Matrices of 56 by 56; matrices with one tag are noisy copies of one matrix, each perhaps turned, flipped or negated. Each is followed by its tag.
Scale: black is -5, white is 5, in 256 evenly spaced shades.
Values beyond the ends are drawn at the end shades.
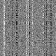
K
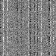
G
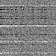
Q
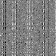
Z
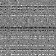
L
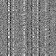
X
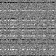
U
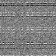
Z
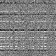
Q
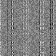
Z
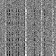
Q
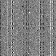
Z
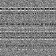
X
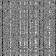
U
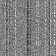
L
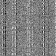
Z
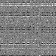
Z
